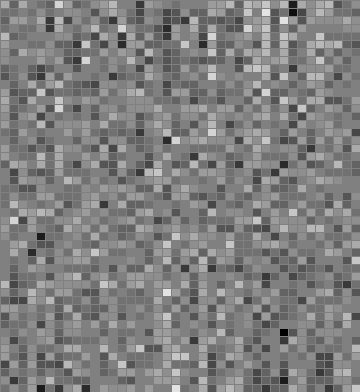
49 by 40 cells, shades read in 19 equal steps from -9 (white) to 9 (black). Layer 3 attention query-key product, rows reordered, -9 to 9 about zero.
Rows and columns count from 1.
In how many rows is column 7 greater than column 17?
21
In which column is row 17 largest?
16
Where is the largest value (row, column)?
42, 32
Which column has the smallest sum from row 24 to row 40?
19
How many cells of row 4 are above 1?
8
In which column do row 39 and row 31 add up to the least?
26
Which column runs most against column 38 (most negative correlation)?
12
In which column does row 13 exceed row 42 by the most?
25
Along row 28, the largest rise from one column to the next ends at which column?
3
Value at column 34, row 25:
1
